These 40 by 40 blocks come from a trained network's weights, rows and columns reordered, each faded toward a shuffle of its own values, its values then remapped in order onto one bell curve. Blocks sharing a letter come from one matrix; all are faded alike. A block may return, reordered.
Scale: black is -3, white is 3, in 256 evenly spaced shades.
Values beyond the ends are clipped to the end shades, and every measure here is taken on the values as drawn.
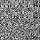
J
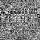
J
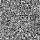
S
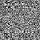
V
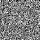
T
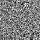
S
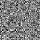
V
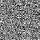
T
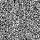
S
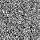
S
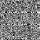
J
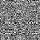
J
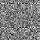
J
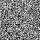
S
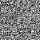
J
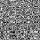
J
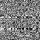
J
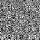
T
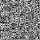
V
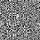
V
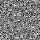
T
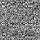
J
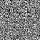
S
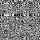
J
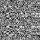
J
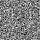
S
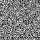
S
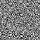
J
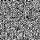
S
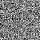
S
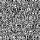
J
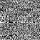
J
